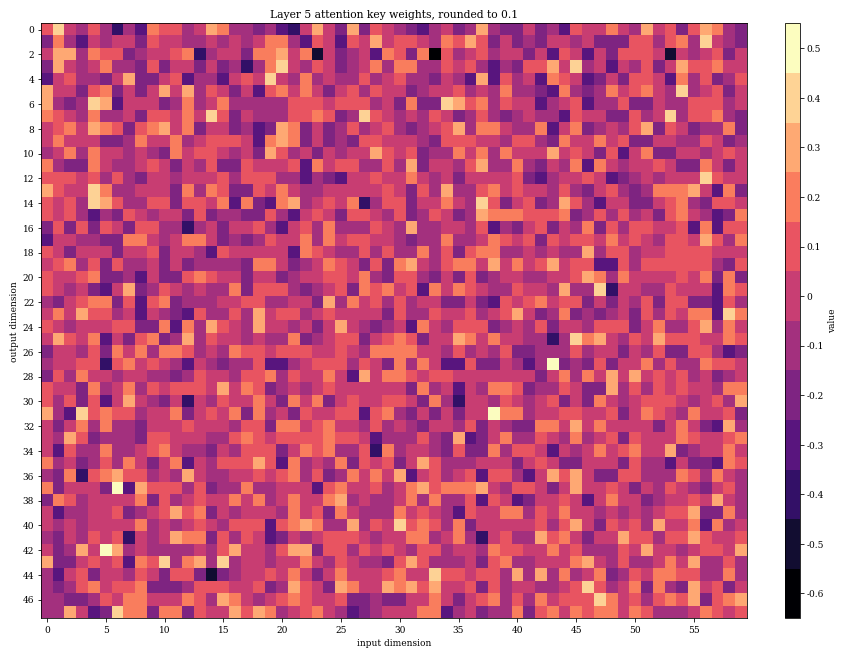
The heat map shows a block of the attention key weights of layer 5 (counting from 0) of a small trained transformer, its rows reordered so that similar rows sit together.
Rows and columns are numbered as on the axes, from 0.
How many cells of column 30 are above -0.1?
35
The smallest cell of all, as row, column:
2, 33
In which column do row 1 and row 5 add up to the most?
54
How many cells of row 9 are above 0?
20
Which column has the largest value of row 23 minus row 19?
58
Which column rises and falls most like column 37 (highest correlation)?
34
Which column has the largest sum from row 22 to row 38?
18
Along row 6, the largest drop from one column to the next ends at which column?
6
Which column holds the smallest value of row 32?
57
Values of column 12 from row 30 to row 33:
-0.4 -0.2 0.1 0
